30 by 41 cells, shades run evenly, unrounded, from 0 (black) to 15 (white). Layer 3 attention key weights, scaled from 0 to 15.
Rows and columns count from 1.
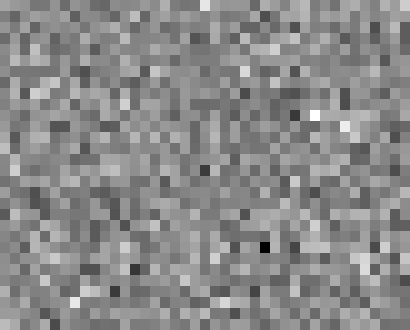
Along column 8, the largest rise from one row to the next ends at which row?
28
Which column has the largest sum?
13
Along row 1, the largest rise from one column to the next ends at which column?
21
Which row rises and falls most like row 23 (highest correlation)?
22
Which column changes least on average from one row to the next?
19
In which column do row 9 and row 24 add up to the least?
30
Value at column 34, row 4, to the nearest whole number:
8
